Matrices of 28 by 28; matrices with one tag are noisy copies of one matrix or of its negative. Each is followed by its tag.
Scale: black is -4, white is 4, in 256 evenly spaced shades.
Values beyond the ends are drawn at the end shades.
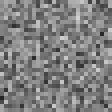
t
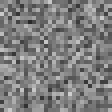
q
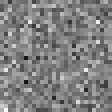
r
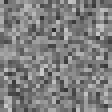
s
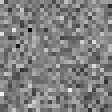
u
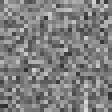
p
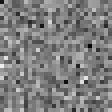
q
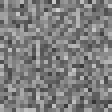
t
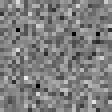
q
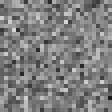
q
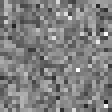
s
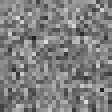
p
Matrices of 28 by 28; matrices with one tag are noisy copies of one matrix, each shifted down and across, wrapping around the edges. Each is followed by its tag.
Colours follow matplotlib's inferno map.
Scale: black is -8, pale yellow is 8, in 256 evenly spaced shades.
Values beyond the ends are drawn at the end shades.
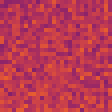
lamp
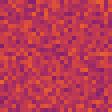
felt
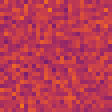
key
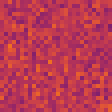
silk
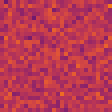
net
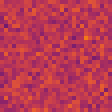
net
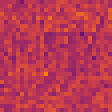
lamp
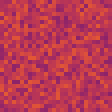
felt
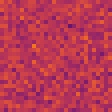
felt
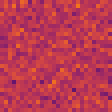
net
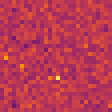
key
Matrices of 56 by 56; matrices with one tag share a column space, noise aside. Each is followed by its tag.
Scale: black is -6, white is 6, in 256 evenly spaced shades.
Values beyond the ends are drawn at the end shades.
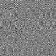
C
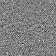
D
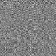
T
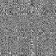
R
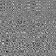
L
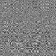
L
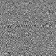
D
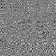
L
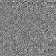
T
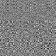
L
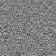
D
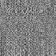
R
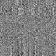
R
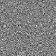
D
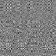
L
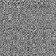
T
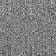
R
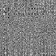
R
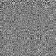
T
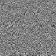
D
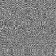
C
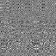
L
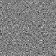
D
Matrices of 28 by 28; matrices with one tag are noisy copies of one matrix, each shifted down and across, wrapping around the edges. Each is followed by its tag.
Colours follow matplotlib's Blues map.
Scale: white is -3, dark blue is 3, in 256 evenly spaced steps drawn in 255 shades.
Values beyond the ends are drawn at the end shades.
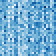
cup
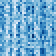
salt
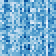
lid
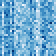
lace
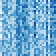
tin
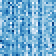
cup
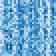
salt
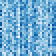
lid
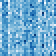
tin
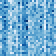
lid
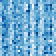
salt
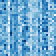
lid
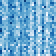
salt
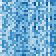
tin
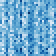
salt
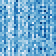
cup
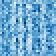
salt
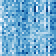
tin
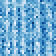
salt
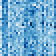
tin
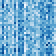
tin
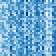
cup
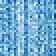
cup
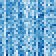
lid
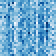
lace
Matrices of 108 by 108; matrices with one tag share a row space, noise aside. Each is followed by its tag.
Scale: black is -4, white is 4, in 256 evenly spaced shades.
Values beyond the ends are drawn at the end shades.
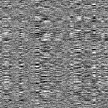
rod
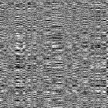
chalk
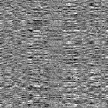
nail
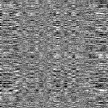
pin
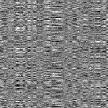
chalk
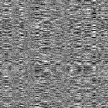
rod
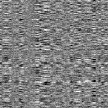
rod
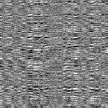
nail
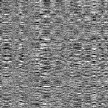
rod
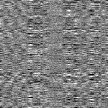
nail
